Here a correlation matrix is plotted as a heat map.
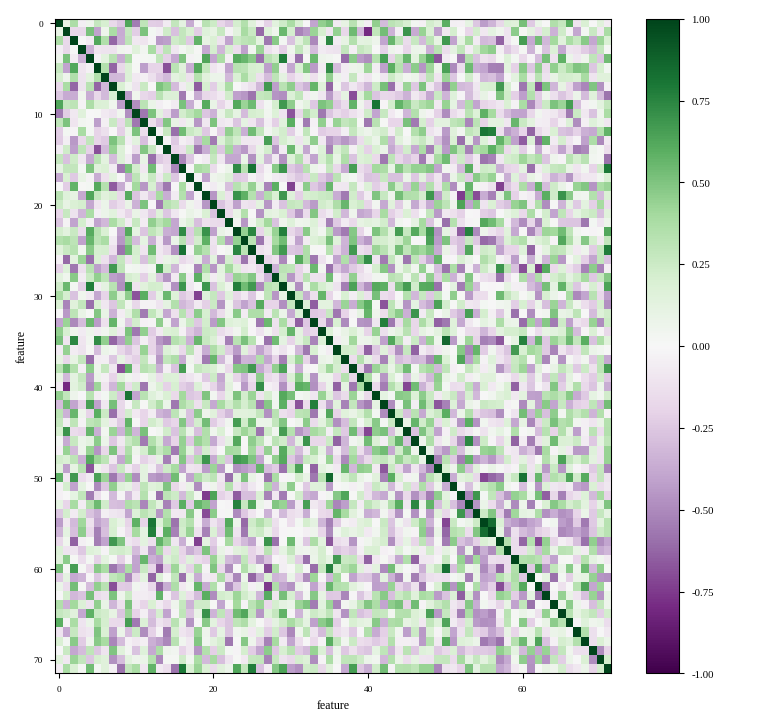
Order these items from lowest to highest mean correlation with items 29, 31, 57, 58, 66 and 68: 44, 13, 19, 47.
47, 13, 44, 19
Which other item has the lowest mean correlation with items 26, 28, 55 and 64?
61
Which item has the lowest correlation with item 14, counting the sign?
5
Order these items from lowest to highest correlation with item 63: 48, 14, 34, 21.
14, 34, 21, 48
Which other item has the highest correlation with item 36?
59
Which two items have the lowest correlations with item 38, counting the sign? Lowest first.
8, 40
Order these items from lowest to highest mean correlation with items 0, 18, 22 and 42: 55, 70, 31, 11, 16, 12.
31, 11, 70, 55, 12, 16
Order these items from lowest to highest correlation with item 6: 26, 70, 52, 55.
55, 26, 52, 70
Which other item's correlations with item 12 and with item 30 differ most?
10
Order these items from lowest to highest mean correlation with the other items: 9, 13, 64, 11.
13, 11, 64, 9
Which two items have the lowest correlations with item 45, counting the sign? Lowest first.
40, 26
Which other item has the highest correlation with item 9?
41
